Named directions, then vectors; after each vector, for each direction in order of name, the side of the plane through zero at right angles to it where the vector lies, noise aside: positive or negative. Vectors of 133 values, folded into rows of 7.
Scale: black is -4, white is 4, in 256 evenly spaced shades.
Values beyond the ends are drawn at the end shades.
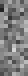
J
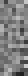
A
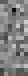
positive, positive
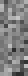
positive, negative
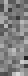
negative, positive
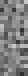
positive, positive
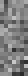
positive, negative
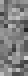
positive, negative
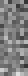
negative, negative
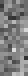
negative, positive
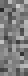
positive, positive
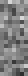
positive, positive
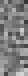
negative, negative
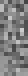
negative, negative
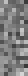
negative, negative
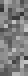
negative, positive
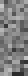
positive, negative
